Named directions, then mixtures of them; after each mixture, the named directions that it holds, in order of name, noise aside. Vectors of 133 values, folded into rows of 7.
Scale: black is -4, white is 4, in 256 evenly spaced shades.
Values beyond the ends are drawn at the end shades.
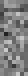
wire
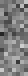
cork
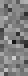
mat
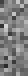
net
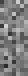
net.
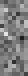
net, wire.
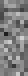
wire.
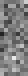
cork, mat.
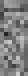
wire.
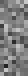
mat, net.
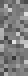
mat.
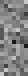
mat, net.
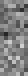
cork, wire.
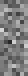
mat, wire.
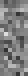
wire.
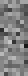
mat, wire.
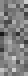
cork, mat.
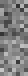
cork.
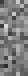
net.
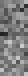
cork, wire.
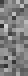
net.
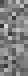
net.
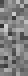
net.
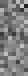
cork, net.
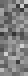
cork, net.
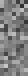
cork, net.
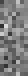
cork, net.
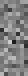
mat, wire.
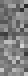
cork, wire.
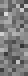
cork.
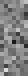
mat, net.
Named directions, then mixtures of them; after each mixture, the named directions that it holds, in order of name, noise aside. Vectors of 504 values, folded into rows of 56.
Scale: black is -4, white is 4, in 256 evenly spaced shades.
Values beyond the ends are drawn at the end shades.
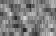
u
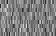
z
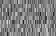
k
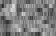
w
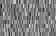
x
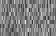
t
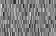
x.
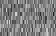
k.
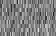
k, x.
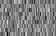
k, t, z.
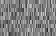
k, t, x.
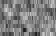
u, w.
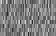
t.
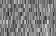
k, t.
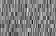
k, t.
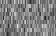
k, t, w.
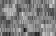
u, w.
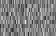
t.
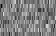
w, x.
